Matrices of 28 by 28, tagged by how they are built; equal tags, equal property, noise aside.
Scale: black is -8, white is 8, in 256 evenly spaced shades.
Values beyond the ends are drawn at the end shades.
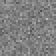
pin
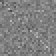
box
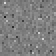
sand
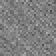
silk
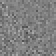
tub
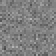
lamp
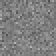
pin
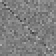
box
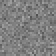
pin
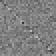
box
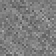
silk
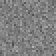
pin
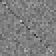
box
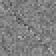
box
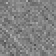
silk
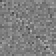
box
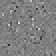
sand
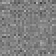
lamp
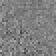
tub
